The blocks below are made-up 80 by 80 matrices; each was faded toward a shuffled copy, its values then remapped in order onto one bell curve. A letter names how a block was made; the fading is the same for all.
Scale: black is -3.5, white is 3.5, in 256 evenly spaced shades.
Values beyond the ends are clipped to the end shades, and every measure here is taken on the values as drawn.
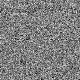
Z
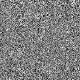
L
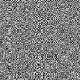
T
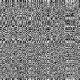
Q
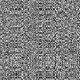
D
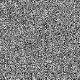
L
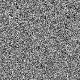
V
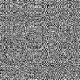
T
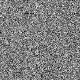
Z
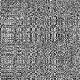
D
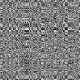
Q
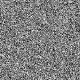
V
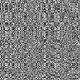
Q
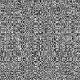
T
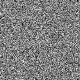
V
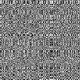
Q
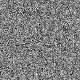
Z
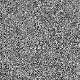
L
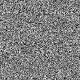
Z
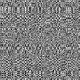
Q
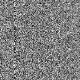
L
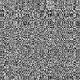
D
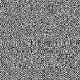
T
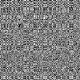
Q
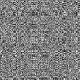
T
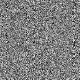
L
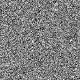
V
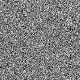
V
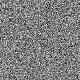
V
